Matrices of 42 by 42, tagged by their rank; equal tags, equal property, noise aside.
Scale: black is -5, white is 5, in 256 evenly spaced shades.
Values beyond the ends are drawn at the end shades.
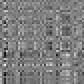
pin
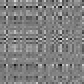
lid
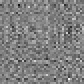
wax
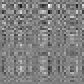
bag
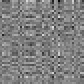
bag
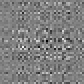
pin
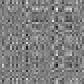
pin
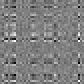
lid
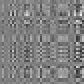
bag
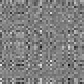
bag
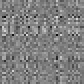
pin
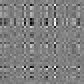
lid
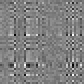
lid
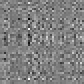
wax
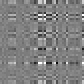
lid
